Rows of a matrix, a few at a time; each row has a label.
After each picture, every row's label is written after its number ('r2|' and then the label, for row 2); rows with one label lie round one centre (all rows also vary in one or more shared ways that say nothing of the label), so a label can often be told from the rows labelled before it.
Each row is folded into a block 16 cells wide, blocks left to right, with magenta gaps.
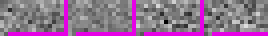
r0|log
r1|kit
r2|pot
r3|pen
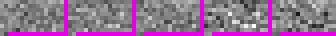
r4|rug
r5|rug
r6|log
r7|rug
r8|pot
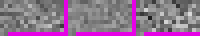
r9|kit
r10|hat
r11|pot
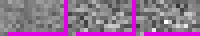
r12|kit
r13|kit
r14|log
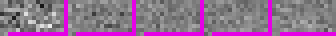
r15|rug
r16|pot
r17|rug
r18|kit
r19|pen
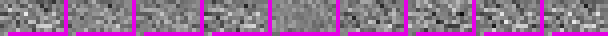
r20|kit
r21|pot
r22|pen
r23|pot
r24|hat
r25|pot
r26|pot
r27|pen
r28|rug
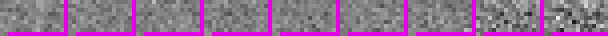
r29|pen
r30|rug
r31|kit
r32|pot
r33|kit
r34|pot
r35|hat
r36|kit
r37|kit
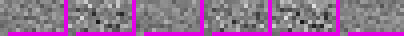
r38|pot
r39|kit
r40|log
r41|kit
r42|kit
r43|pot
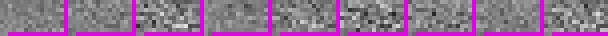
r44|pot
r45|pot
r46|kit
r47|pot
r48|pen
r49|kit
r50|pot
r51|hat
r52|hat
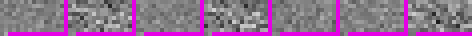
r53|pen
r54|pot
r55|pot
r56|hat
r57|log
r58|pot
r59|rug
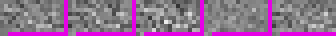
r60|pen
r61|log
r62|hat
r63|pen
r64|rug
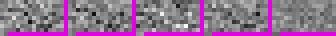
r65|hat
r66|log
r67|rug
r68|pot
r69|kit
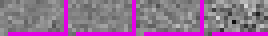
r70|log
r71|pen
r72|rug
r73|kit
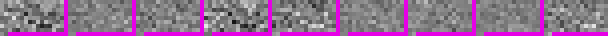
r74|rug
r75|kit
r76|pot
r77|hat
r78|rug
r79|kit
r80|kit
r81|pen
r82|rug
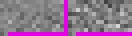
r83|pen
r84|rug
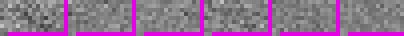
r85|hat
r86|kit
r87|kit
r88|kit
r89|log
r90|rug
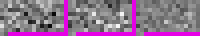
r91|hat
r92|rug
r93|log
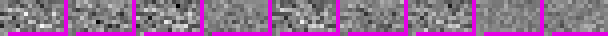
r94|rug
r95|kit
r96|pot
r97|rug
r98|pen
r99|pot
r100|pot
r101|hat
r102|kit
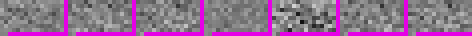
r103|kit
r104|pen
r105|pot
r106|rug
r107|rug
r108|pot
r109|pot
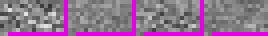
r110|kit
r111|pen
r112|rug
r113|kit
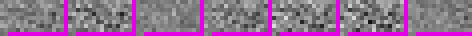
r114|pot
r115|pot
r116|pen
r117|pen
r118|hat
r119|rug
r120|hat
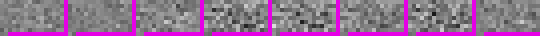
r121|pen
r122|log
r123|pot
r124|log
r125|pot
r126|hat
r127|rug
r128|kit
